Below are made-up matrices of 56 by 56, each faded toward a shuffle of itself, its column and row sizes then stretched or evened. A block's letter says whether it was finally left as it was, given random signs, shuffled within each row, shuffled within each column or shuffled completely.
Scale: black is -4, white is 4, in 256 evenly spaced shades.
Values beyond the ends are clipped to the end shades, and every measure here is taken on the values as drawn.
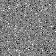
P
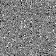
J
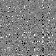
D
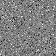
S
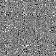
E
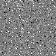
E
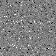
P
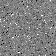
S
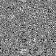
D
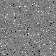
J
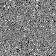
P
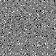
D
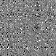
D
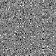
D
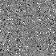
E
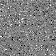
P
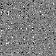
E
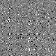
D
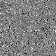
P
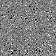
E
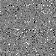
D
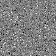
J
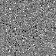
J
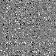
E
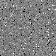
J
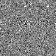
E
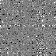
D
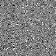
D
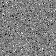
S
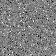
S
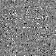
E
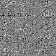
E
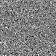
P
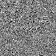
P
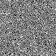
S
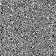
J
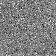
S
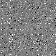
E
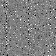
J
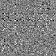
D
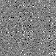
D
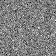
S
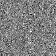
J
